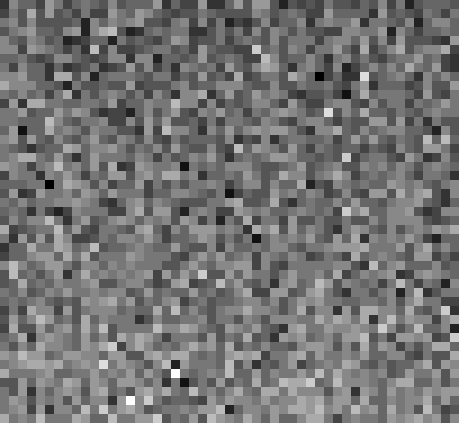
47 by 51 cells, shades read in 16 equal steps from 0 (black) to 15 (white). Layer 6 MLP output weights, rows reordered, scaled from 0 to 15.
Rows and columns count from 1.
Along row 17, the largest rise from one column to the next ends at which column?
27
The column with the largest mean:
41
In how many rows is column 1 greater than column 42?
21
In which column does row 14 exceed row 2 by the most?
42
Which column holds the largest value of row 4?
13
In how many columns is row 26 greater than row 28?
22
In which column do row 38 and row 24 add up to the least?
4
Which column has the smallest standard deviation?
43
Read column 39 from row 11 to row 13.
1 8 8
